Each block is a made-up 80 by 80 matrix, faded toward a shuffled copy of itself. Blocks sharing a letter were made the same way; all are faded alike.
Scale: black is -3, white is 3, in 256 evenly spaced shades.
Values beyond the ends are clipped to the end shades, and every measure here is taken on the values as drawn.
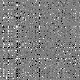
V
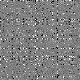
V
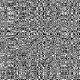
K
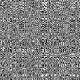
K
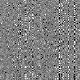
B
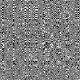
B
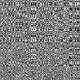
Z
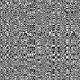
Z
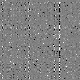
V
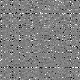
V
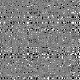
V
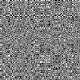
K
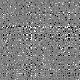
V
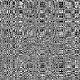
Z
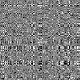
Z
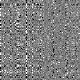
B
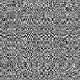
K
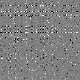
V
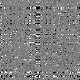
V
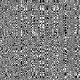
B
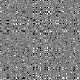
V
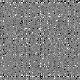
V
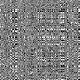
Z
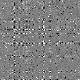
V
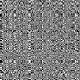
K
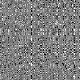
B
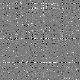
V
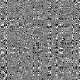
B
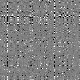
V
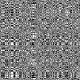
Z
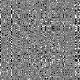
B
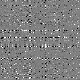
V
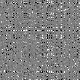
V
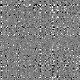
V
